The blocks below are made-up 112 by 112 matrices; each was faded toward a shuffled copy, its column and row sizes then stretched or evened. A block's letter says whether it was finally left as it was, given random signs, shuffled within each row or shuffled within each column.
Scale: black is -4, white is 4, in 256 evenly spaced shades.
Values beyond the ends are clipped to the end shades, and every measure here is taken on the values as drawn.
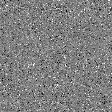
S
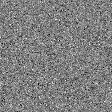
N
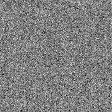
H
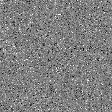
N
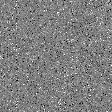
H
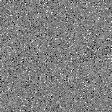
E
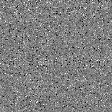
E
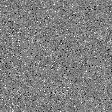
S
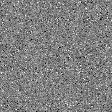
S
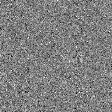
S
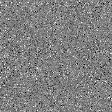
S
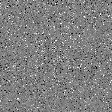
E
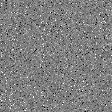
E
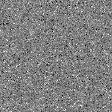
S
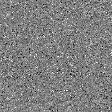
E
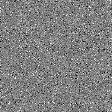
S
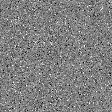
H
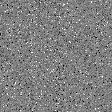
H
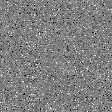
E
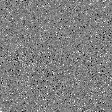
S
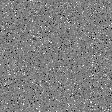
H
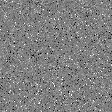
H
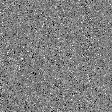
H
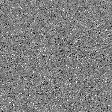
N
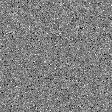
N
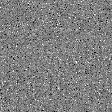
E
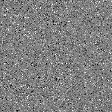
S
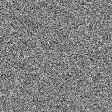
N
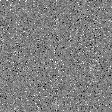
S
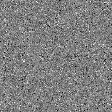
S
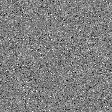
N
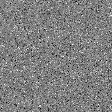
H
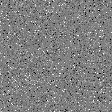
E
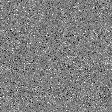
N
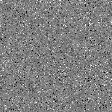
E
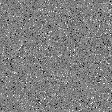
E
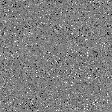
E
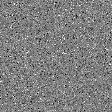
S
